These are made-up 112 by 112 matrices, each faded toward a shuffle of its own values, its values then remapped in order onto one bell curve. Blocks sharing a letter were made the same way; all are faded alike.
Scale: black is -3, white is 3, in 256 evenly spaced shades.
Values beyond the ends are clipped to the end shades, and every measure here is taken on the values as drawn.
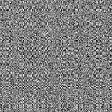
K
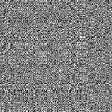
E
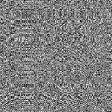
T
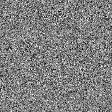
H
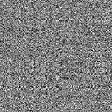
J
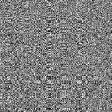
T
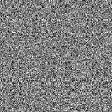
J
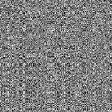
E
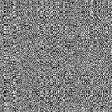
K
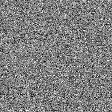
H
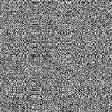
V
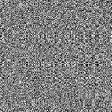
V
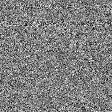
H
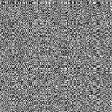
K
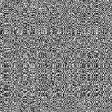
K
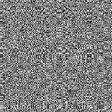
T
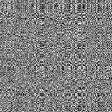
K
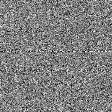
H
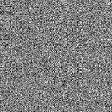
J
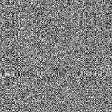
V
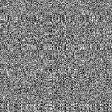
V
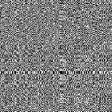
K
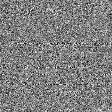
H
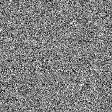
H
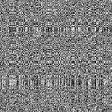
K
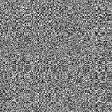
T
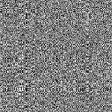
V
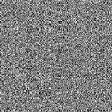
J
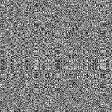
T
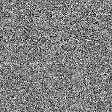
H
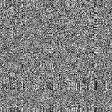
J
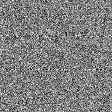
H
